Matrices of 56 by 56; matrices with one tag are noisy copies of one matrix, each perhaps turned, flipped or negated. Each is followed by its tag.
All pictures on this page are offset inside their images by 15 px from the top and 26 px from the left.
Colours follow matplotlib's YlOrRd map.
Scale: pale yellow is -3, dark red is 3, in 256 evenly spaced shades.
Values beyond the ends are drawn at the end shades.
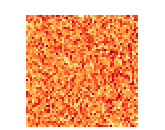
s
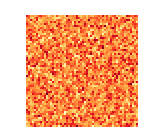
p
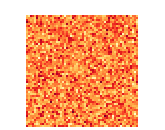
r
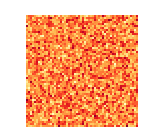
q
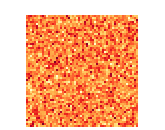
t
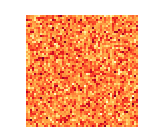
q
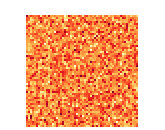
p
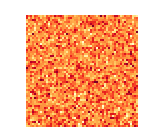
t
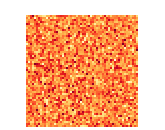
s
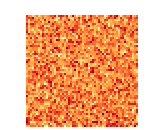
r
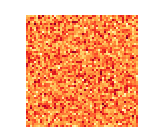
p
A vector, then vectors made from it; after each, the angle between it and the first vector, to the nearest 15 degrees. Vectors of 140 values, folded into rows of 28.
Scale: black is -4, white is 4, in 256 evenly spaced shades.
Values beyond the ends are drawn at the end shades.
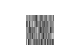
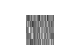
120 degrees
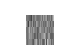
120 degrees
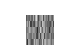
135 degrees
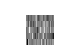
150 degrees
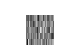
150 degrees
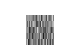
45 degrees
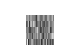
15 degrees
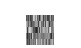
120 degrees
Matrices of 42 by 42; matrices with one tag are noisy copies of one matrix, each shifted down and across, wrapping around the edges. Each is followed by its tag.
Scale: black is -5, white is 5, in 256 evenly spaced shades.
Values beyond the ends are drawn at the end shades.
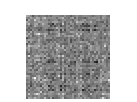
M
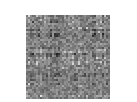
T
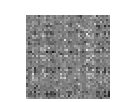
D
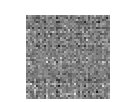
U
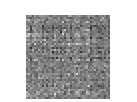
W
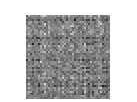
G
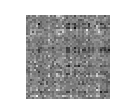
D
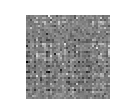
U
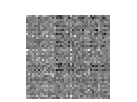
M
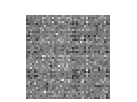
M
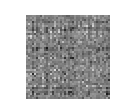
T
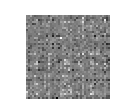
G
